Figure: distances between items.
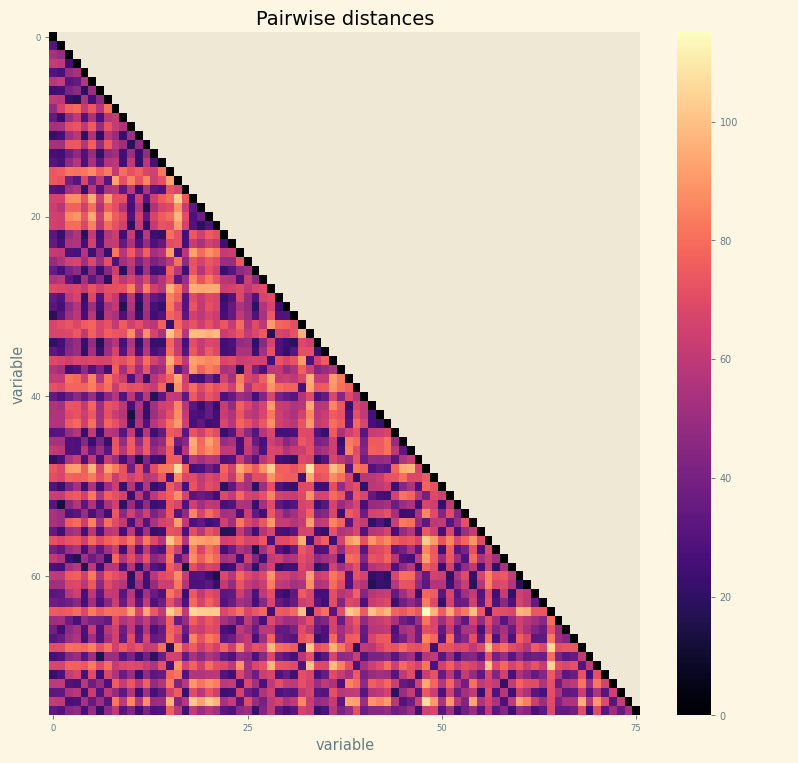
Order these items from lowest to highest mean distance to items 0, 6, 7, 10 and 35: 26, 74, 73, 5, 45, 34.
34, 26, 73, 45, 5, 74
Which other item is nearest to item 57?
26
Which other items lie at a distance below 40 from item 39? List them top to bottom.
15, 32, 49, 68, 70
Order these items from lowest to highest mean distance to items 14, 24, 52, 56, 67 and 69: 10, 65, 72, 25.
65, 72, 25, 10
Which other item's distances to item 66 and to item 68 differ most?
15
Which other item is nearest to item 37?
24
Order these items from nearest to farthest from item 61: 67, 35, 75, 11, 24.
75, 11, 35, 67, 24
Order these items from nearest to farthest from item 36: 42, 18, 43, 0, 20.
0, 42, 43, 20, 18
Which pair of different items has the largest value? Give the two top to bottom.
48, 64
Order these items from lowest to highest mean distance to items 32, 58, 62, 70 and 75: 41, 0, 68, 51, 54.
0, 68, 41, 54, 51
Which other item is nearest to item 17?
59
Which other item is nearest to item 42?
10
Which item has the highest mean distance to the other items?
64
